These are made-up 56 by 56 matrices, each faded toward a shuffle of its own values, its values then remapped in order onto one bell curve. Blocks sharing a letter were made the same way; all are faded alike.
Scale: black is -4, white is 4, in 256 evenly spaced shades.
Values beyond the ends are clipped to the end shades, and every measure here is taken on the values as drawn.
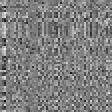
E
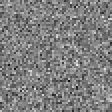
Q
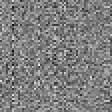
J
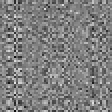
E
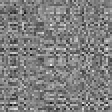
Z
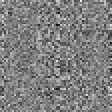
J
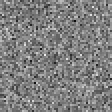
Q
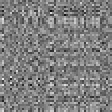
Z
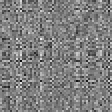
Z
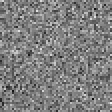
Q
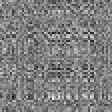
Z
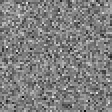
Q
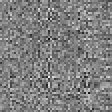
J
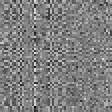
E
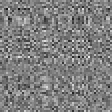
Z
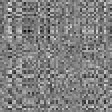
E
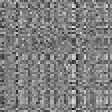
E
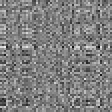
Z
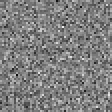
Q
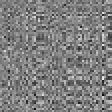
E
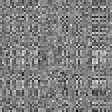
E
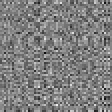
Z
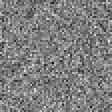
Q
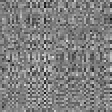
E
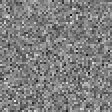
Q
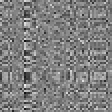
E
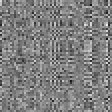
E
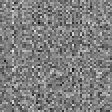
J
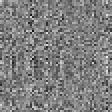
J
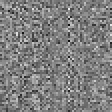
J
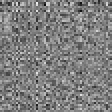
Z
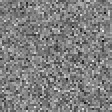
Q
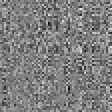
J
